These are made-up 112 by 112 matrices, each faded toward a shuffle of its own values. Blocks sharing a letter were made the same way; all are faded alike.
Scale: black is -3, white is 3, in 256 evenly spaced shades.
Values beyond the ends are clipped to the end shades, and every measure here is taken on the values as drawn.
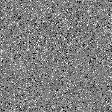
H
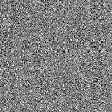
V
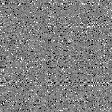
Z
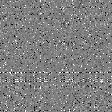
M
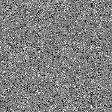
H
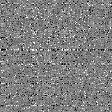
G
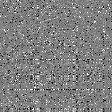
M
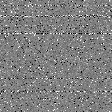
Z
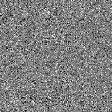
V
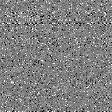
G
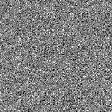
V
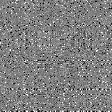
G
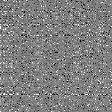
M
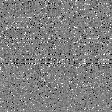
Z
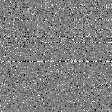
G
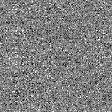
V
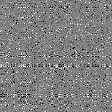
M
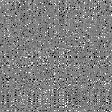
M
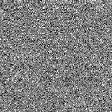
V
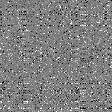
M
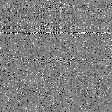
Z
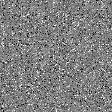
H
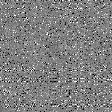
Z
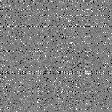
M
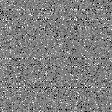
G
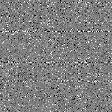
G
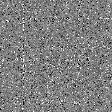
H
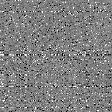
G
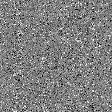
H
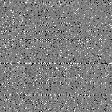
M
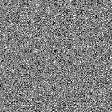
V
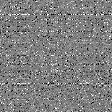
Z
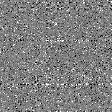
Z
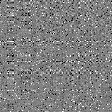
M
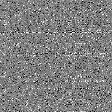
Z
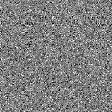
V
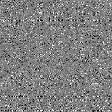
G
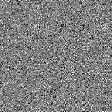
V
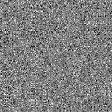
V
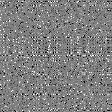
M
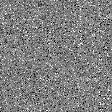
H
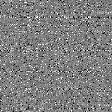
G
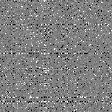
M
